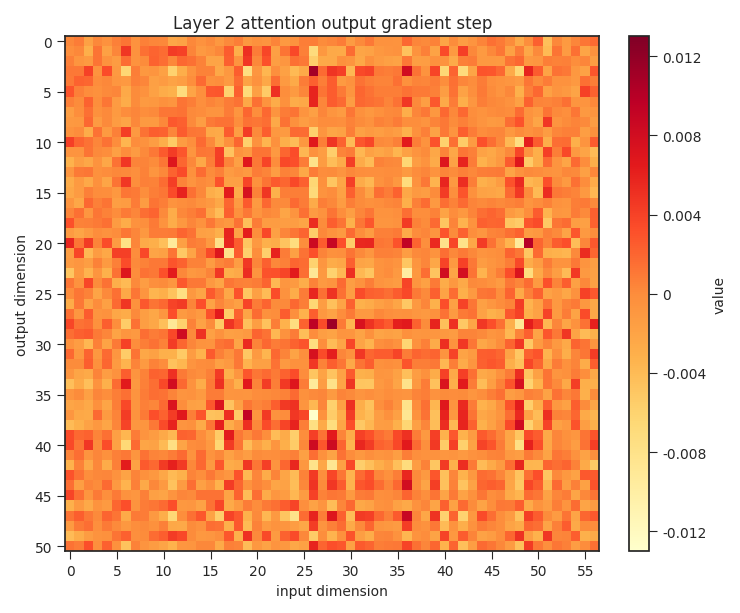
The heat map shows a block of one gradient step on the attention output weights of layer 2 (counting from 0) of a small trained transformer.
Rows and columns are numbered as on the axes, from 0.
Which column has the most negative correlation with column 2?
6
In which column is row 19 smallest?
26
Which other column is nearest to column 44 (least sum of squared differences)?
32
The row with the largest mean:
28
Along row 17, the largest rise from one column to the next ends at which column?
17
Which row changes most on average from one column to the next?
20
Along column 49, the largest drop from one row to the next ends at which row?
21
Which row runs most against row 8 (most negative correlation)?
0
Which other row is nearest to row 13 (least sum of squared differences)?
41
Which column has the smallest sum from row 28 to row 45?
55
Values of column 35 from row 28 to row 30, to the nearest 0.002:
0.006 -0.002 0
